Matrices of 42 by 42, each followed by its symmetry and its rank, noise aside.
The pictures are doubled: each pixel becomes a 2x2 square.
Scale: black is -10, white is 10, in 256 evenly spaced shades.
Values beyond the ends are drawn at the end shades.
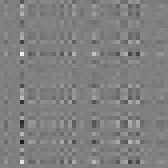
no symmetry, rank one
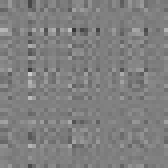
antisymmetric, rank two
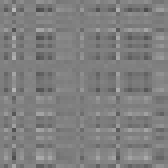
no symmetry, rank one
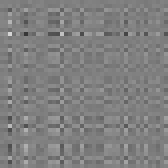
no symmetry, rank one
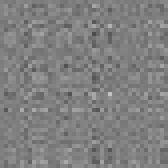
no symmetry, rank three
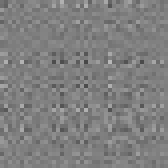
no symmetry, rank three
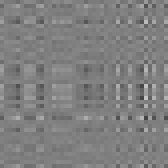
no symmetry, rank one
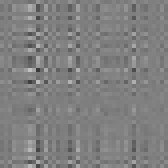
no symmetry, rank one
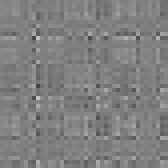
no symmetry, rank two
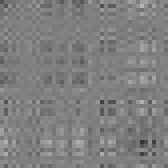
symmetric, rank two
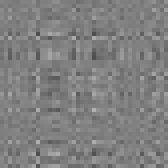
no symmetry, rank two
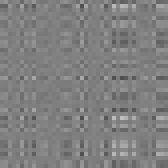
no symmetry, rank one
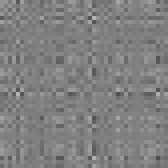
symmetric, rank two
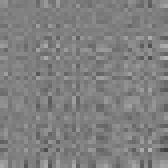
no symmetry, rank three
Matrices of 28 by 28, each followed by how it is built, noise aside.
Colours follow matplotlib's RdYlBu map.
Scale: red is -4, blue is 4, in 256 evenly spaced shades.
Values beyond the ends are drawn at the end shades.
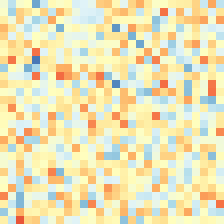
noise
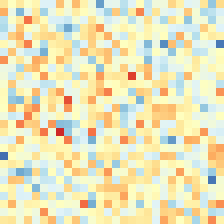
Toeplitz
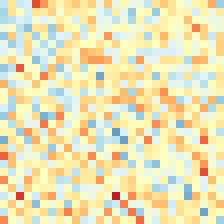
Toeplitz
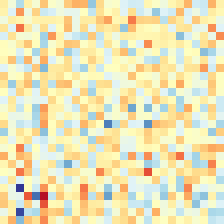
low rank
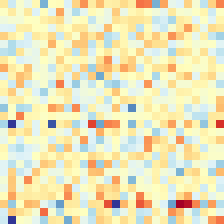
uneven rows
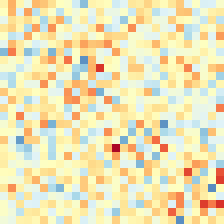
block diagonal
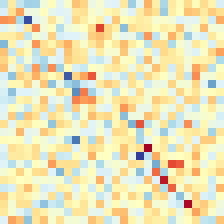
banded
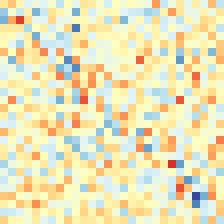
banded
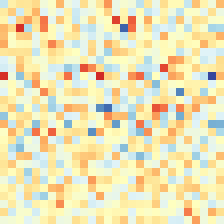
uneven rows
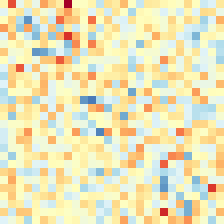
block diagonal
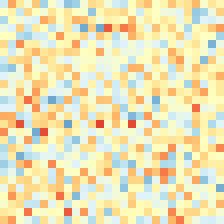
noise
